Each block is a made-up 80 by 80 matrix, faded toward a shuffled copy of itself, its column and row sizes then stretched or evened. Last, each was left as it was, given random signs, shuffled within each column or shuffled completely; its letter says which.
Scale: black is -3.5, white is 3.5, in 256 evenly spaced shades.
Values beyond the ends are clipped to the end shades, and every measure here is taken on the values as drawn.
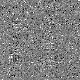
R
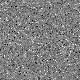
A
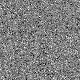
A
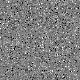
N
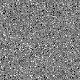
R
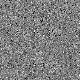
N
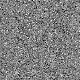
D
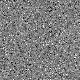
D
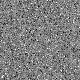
A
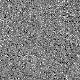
N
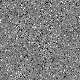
D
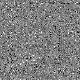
N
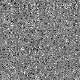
R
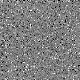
R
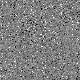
N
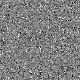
N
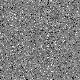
D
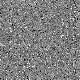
D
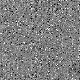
R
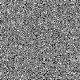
R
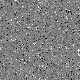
D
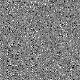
R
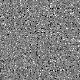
R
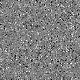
R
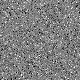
A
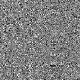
R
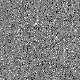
D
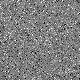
A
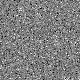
A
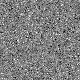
A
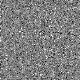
D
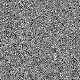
D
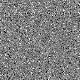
N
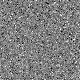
A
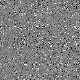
R
